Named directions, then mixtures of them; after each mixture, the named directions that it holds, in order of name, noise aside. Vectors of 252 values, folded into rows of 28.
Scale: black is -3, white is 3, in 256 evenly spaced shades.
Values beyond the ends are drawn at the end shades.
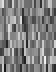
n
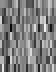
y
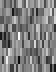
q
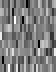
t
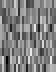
q, y.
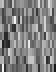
n, q, y.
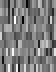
t.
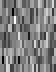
q, t.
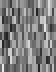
q, y.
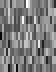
q, t.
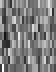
n, q, y.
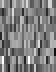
n, t, y.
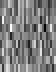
y.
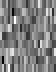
q, t.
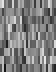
n.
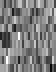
q.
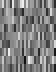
n, q, t.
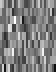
n, q, t.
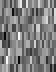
q.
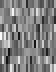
q.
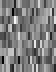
q, t.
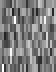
q, t, y.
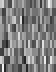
n, y.
